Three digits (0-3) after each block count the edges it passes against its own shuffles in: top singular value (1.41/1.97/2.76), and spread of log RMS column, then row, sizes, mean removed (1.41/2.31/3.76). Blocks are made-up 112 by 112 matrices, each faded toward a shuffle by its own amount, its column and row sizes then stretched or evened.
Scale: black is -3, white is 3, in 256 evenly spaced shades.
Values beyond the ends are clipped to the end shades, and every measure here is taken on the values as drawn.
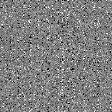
0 2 1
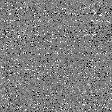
0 1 2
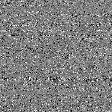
0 0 2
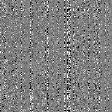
2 3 1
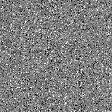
1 1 0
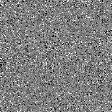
1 1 1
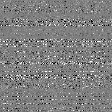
0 1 3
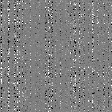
1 3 1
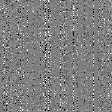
1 3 1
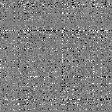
1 2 3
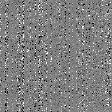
0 3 1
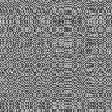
3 1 0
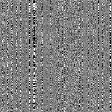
3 3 0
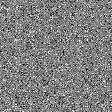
1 0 1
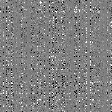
1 3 2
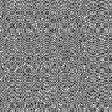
3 0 0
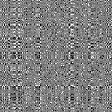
3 2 2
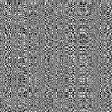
3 3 2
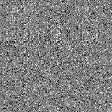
2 1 0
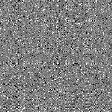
2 1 1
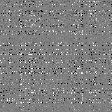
1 2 3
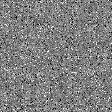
1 1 1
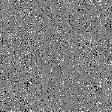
1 2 1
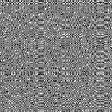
3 0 2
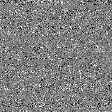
0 0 2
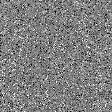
0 1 0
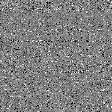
0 1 2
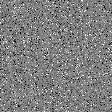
0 1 0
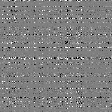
2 2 3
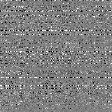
2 1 3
